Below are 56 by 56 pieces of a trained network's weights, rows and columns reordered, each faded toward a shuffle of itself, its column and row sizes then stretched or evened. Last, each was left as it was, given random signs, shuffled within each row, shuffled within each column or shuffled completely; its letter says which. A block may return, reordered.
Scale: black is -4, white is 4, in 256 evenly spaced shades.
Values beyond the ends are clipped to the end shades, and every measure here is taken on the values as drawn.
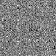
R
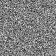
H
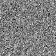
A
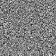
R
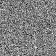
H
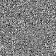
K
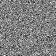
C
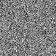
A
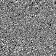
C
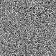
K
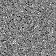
H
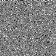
C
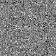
K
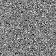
C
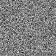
K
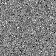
H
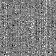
R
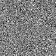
K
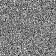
C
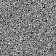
C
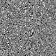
A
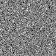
A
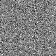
A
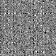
R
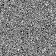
A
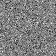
H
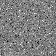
H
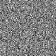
R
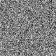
A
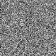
R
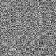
R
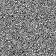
H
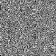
R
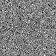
H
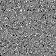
C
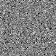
C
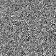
K
